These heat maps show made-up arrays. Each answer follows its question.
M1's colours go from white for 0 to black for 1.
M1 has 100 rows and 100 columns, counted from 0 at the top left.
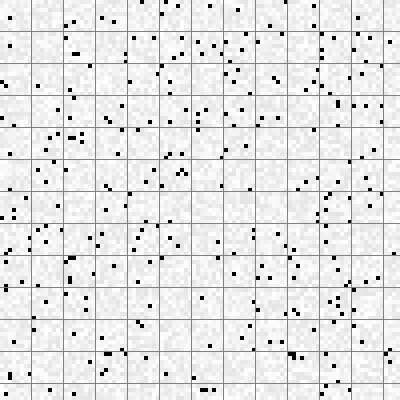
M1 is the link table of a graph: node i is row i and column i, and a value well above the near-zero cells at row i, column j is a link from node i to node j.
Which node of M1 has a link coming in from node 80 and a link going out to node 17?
node 34
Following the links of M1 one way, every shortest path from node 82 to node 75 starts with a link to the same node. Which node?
node 8
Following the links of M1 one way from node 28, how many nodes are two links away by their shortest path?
5
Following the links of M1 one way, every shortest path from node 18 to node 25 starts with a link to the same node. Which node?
node 90
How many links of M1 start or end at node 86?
2
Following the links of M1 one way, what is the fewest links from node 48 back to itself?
8
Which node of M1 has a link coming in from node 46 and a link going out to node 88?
node 26
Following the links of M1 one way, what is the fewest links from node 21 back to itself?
4
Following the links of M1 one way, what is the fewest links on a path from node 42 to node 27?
5
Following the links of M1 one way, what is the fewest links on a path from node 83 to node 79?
4
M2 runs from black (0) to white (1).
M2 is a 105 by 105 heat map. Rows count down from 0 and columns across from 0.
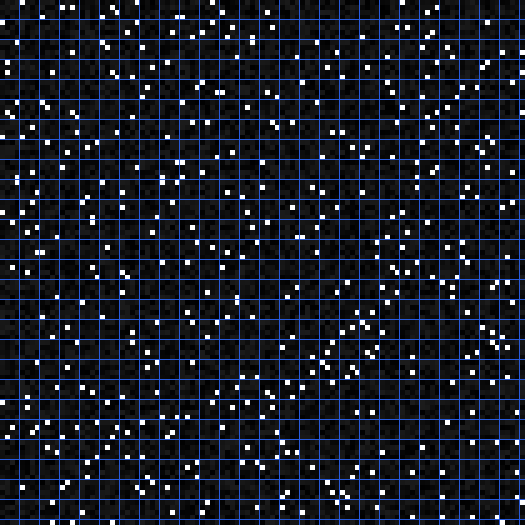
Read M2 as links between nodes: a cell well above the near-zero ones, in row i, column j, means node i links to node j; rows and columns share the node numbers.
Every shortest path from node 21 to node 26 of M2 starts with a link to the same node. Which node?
node 9
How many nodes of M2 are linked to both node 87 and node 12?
2
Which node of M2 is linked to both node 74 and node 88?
node 94
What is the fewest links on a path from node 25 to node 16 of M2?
3
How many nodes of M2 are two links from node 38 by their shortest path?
9
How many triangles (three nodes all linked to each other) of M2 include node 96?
2
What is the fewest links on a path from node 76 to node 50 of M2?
6
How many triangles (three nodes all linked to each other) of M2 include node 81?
2
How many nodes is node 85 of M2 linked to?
5
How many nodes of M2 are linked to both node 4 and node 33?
2
